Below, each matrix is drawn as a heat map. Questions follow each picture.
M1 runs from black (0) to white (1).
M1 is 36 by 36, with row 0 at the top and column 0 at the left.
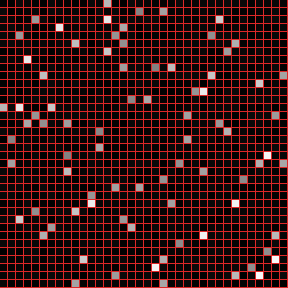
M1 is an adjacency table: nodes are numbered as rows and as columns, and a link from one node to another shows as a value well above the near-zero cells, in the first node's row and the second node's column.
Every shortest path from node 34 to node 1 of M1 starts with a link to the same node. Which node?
node 32
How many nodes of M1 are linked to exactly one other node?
7
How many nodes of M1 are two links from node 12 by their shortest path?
1
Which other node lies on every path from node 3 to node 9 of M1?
node 15
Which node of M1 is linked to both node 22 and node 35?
node 20
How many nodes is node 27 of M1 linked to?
2
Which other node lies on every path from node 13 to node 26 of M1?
node 2
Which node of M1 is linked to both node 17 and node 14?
node 23
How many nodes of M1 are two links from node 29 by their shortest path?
6
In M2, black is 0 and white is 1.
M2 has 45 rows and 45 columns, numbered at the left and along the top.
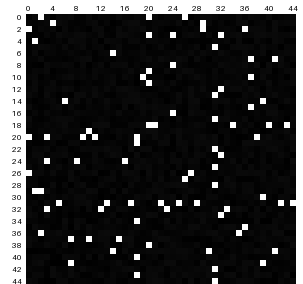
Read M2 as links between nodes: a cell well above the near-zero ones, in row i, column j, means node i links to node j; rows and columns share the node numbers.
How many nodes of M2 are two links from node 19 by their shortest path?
1
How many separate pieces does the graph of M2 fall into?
3
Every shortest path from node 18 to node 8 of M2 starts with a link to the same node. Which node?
node 20
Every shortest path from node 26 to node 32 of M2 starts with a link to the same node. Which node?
node 0
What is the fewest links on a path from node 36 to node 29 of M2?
2
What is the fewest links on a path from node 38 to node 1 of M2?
5
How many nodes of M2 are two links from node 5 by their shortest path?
7
